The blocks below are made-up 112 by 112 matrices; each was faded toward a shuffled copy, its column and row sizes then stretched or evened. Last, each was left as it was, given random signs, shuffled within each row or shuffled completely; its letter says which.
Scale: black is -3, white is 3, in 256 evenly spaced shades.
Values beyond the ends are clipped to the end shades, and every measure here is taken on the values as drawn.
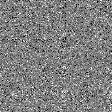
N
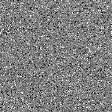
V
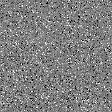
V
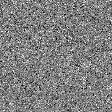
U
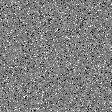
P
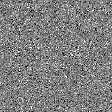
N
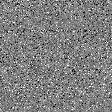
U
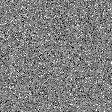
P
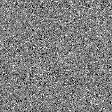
V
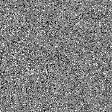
V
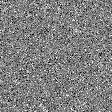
P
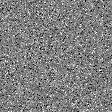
P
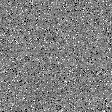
U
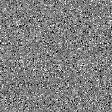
N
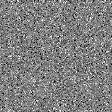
N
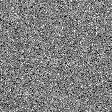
P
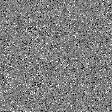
V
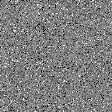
V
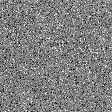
P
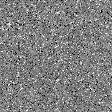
U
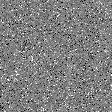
P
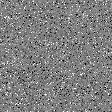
U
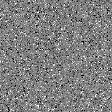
N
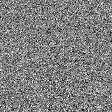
U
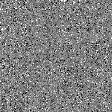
N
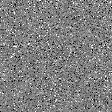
N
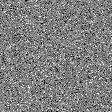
P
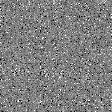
V
